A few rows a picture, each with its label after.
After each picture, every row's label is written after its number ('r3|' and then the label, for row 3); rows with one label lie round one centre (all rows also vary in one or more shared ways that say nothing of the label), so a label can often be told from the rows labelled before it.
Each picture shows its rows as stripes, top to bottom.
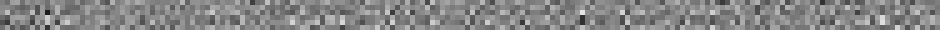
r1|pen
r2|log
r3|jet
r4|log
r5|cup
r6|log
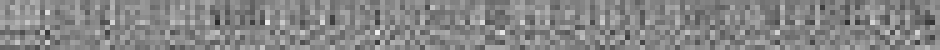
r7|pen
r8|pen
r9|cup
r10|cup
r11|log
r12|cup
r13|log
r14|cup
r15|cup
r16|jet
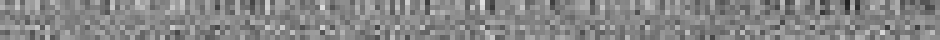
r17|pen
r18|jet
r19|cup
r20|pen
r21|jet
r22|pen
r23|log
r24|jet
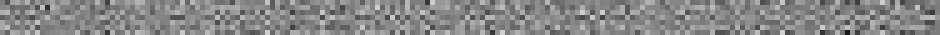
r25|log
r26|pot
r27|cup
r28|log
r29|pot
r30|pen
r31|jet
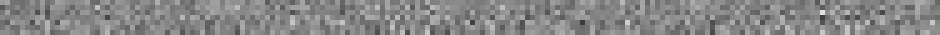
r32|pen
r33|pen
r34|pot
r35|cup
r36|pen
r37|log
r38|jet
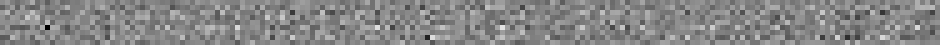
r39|jet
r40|jet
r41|jet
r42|jet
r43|log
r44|pot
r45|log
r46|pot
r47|cup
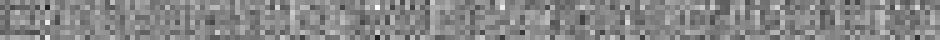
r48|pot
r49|cup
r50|pen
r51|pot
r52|pen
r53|pen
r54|pen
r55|log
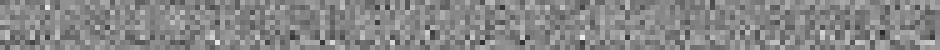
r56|jet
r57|pen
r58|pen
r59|cup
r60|pen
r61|pen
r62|jet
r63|log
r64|pen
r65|pen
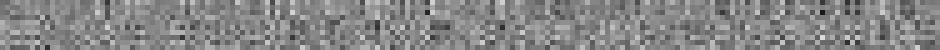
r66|jet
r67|log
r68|pen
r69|log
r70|jet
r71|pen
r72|cup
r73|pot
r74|log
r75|pen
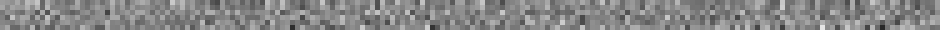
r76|cup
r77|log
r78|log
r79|jet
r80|pen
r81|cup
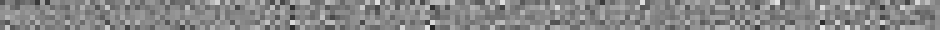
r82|jet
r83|pot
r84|log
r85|jet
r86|jet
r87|pen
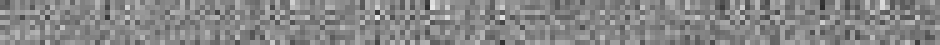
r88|pen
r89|pot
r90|pen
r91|log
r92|log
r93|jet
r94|pen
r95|jet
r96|cup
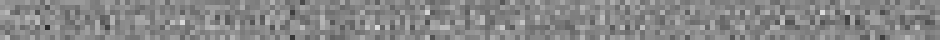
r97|pen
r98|jet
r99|log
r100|pot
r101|pen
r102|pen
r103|log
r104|pen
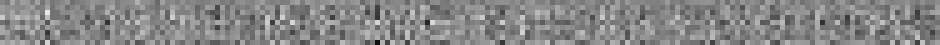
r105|jet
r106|log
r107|pot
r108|pot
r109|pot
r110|cup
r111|log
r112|pot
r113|jet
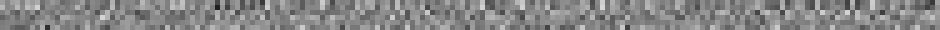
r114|cup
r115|cup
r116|cup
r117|jet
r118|pot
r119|log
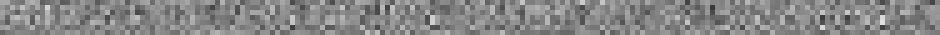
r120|cup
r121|pot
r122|pot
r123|pot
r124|log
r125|log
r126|pen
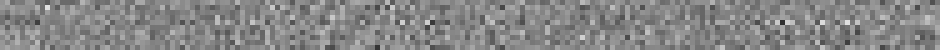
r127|jet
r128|pot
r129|jet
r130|log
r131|log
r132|log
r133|log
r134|cup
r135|jet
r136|jet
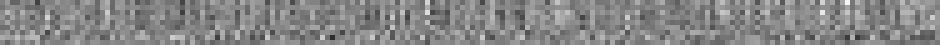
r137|log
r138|jet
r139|jet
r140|pot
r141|jet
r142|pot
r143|pot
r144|jet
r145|cup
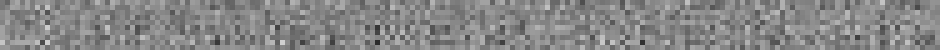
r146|log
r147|cup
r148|log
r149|cup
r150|pot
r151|pot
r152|cup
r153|pot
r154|cup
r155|pot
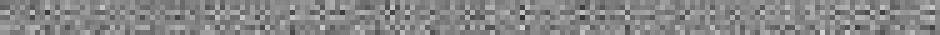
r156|log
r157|log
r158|jet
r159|jet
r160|log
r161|jet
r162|log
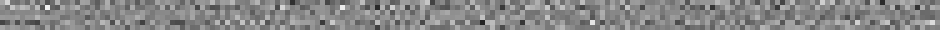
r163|pot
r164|jet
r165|cup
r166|pot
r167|jet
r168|pen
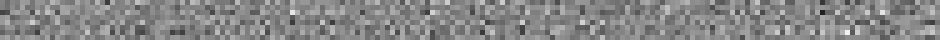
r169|log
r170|pen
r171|cup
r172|pen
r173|pen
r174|pot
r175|log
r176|pen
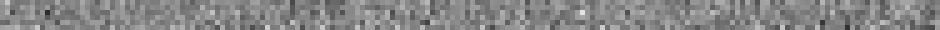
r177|jet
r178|pen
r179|jet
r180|jet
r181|pen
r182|cup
